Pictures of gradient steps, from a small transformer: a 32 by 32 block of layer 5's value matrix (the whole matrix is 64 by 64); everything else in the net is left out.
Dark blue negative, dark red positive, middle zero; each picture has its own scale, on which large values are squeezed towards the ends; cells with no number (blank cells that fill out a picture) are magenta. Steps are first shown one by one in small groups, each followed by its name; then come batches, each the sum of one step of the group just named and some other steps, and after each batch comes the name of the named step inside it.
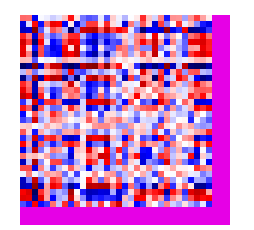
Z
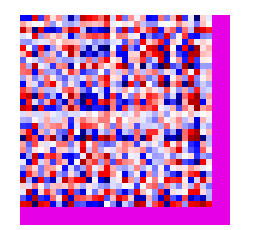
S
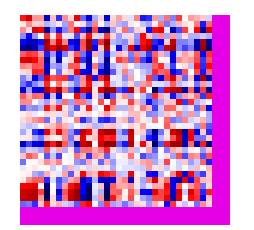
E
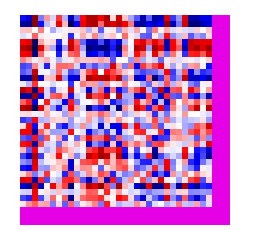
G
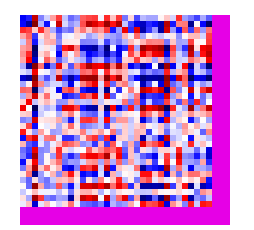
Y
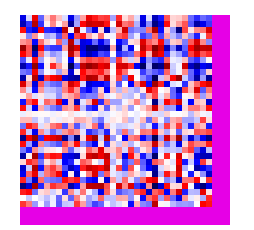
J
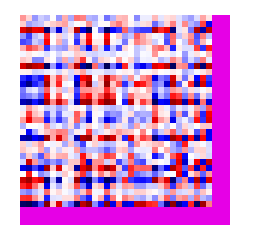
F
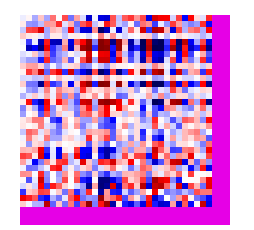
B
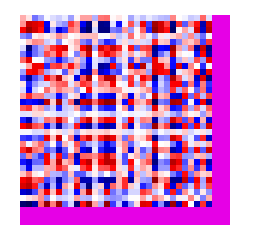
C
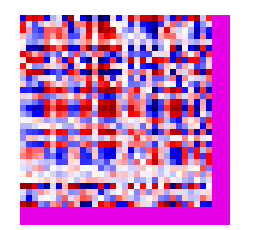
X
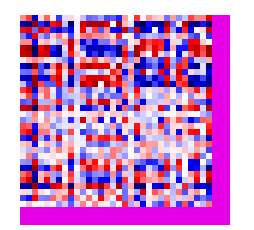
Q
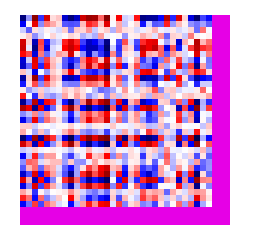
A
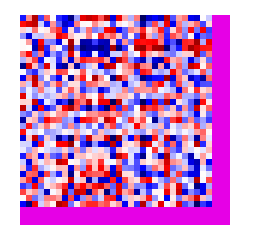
A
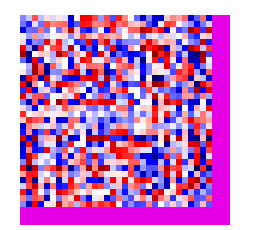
J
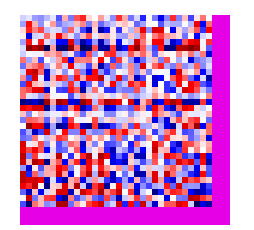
C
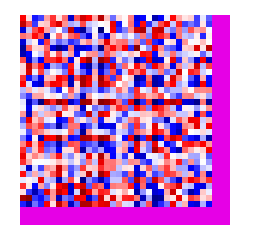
B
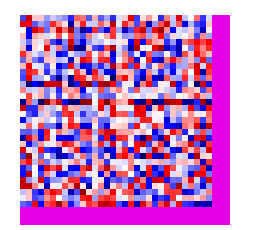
X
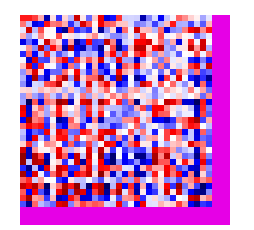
E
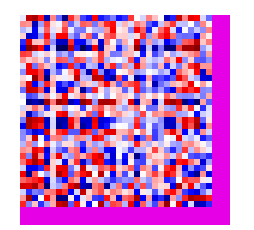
X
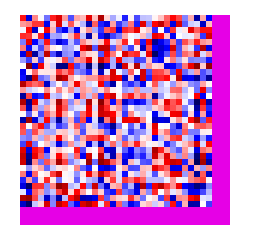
B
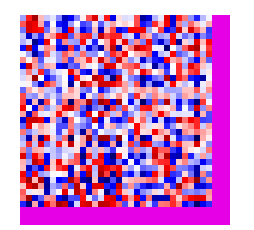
A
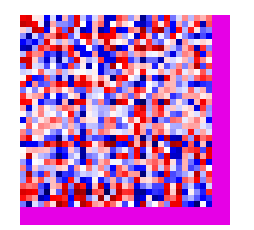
E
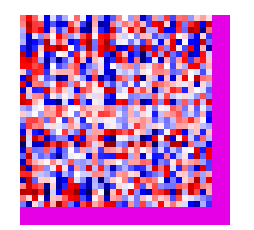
E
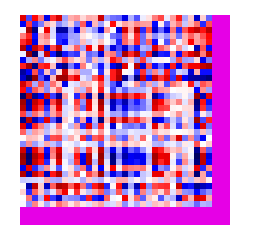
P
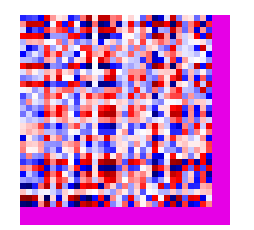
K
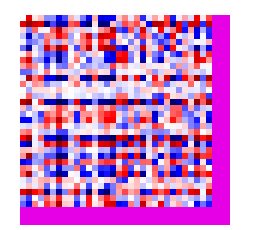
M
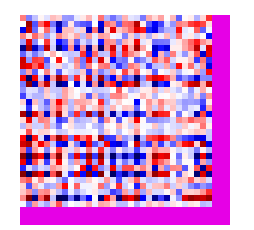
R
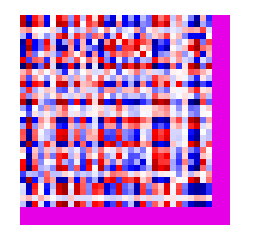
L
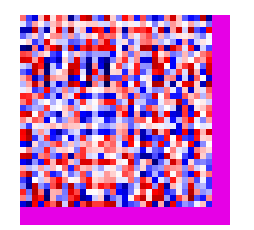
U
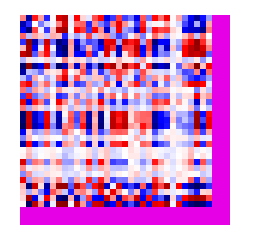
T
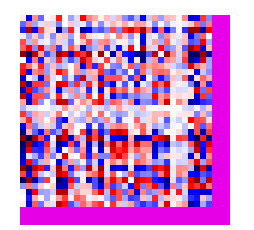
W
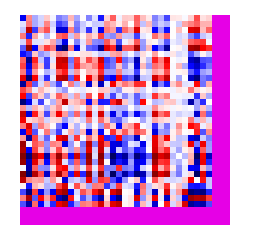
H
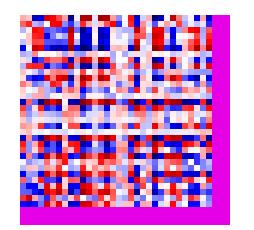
K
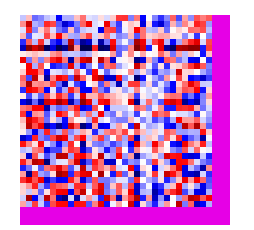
R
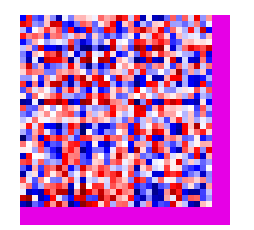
K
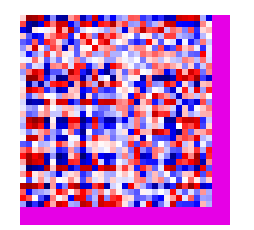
U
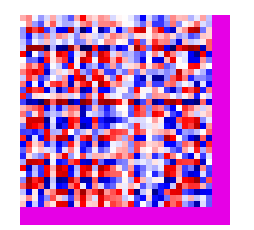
W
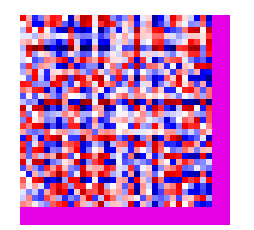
P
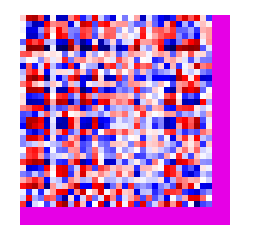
T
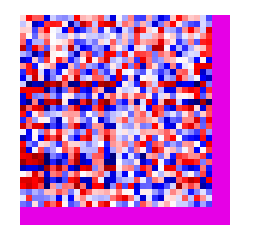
P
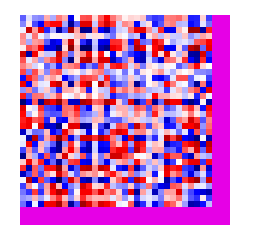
W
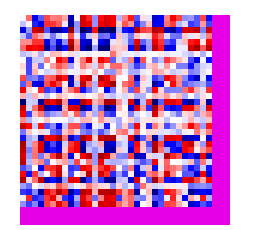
H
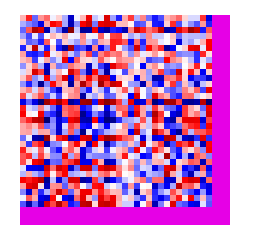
U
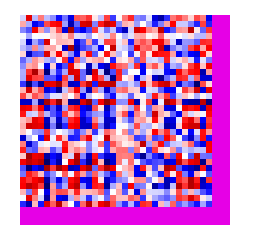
U
